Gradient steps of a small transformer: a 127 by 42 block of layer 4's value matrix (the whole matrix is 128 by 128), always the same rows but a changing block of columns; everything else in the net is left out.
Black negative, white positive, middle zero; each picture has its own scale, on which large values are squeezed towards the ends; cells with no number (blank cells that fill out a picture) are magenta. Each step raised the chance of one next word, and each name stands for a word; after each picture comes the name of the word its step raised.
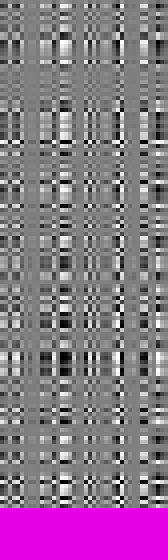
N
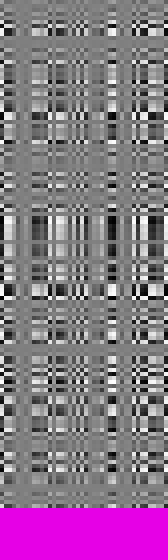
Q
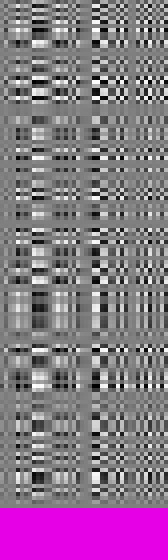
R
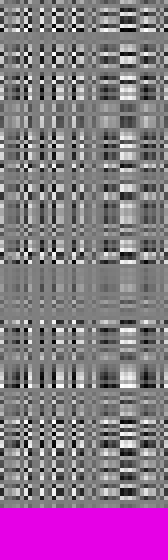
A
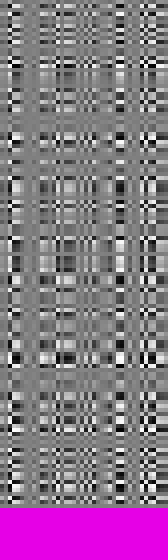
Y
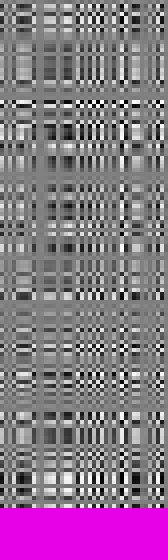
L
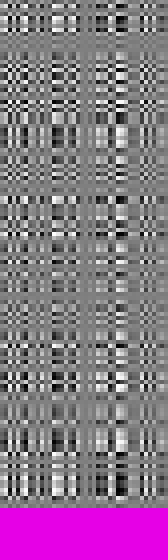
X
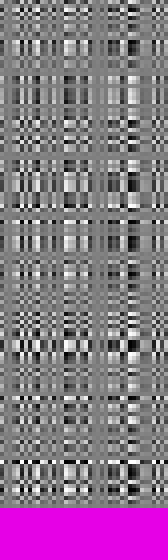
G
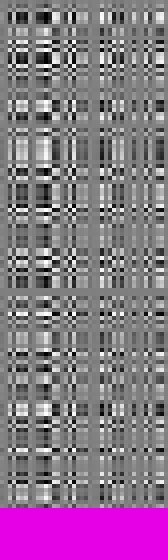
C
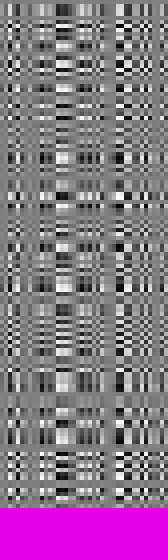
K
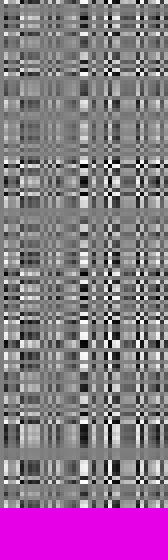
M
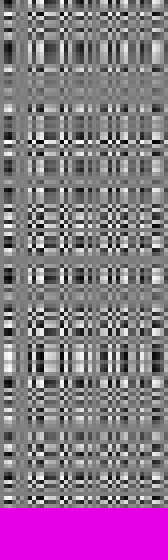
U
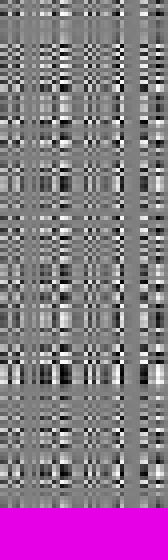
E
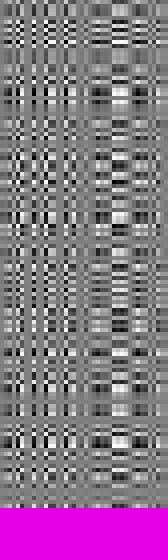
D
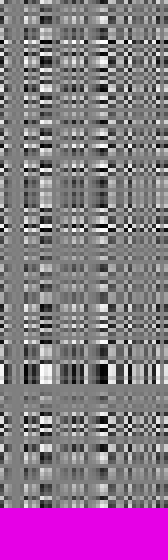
E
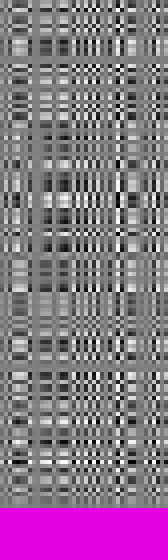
G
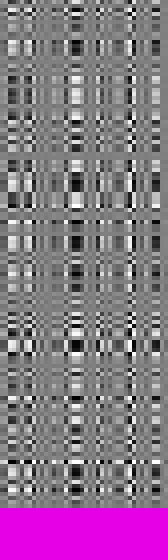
G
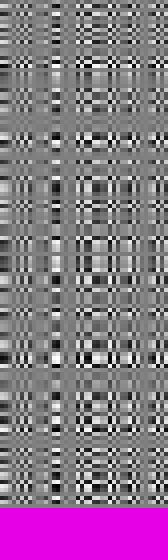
Y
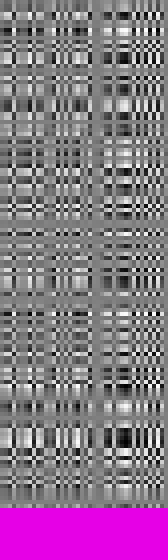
C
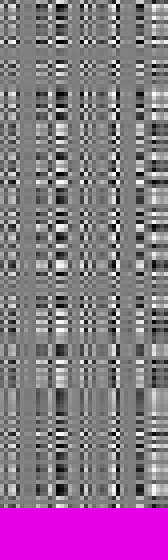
D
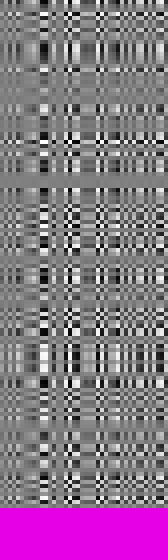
U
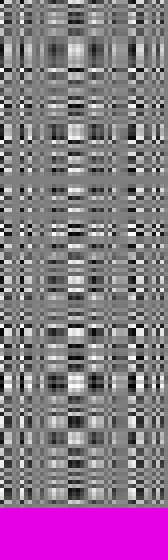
U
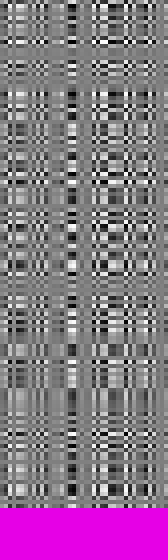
D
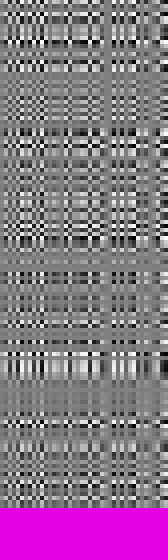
N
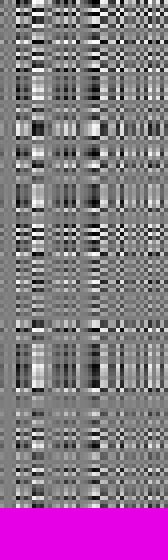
A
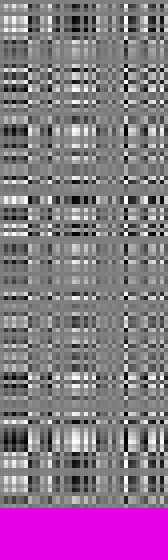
X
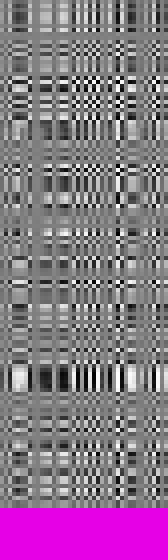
E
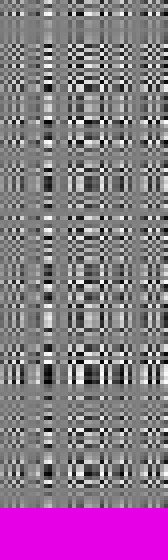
E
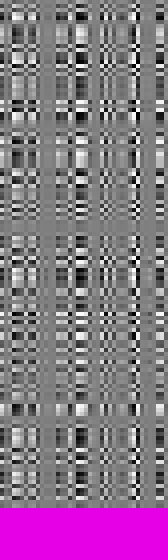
C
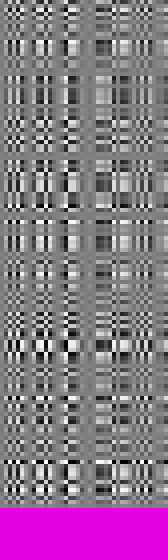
G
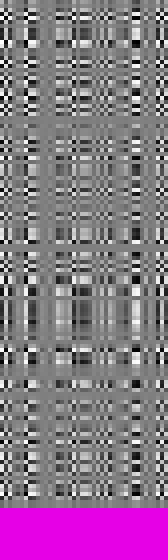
R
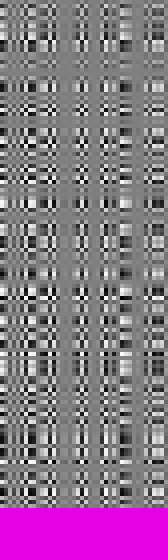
N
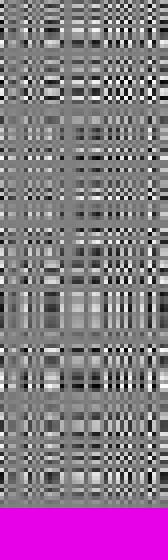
R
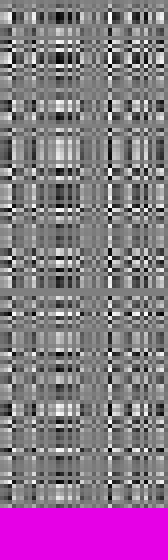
C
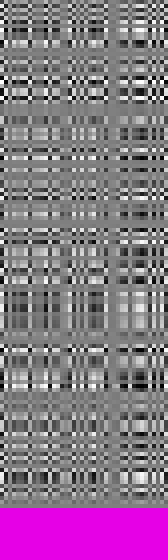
R
